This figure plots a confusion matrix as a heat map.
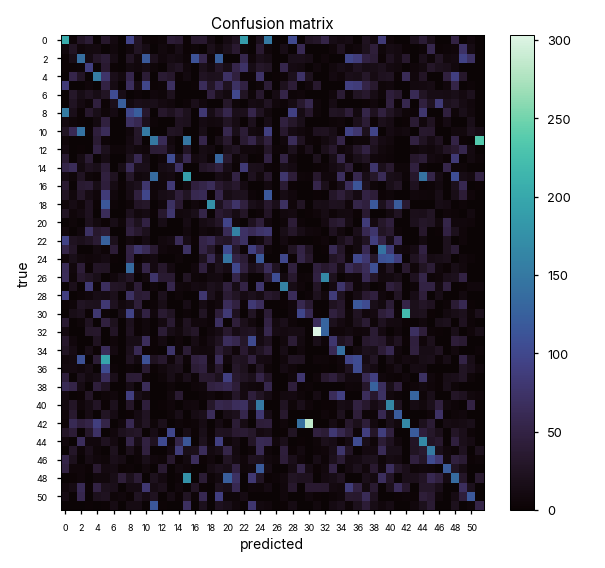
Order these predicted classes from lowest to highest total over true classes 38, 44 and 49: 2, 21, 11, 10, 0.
11, 0, 21, 2, 10
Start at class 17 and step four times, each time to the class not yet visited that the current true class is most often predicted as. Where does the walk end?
22
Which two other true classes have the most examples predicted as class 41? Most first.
18, 24
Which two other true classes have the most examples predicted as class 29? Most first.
42, 30
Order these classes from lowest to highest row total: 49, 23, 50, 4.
50, 49, 4, 23
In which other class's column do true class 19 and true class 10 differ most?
2
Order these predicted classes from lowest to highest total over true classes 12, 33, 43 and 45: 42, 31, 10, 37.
42, 31, 10, 37
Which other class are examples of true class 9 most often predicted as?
8
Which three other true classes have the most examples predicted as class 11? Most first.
15, 51, 26
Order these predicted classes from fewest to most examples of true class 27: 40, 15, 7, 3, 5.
15, 7, 40, 5, 3
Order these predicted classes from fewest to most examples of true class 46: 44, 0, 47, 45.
47, 44, 0, 45
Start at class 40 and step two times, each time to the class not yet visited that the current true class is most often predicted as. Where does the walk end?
20
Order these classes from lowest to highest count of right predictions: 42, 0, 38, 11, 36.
36, 38, 11, 42, 0
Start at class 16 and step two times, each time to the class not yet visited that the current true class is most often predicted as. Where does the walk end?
5
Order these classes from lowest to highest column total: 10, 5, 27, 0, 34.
27, 34, 0, 10, 5
